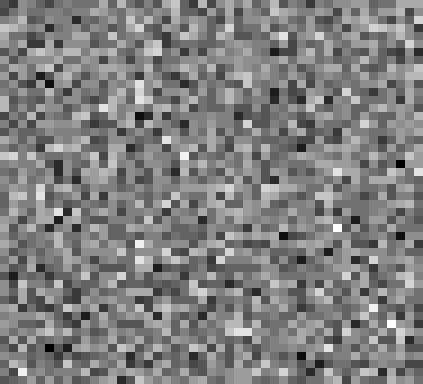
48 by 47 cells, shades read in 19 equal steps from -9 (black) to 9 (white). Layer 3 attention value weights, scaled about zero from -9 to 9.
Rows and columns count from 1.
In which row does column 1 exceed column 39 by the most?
4
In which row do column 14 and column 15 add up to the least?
48
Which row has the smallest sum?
34
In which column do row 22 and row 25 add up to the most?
38
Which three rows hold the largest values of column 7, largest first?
27, 19, 36
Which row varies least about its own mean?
8
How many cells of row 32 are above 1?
10
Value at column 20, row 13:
-4
